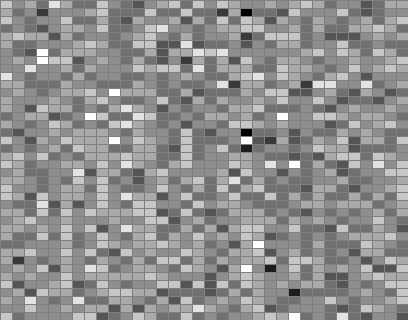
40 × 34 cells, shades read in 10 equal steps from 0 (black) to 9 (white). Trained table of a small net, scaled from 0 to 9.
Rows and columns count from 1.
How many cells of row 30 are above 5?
15
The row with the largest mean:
21
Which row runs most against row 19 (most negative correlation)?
16
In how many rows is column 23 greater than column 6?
9
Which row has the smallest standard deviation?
28
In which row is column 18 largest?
7
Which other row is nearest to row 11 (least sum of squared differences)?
3
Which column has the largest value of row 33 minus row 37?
25
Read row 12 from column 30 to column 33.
3 6 5 3
